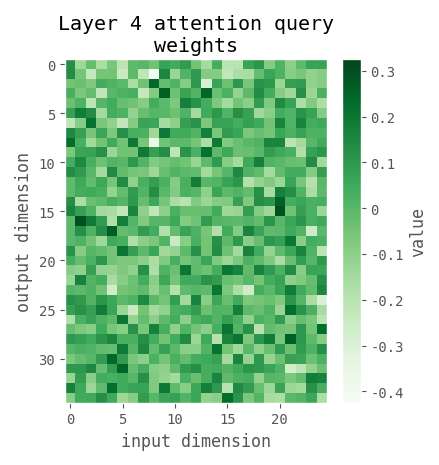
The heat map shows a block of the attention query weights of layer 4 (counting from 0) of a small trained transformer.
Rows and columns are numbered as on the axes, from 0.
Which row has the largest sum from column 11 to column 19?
21
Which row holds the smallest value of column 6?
25
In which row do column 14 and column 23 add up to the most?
32
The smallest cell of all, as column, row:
8, 1
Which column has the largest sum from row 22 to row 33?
14
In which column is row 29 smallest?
16
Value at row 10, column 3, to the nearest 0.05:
-0.05
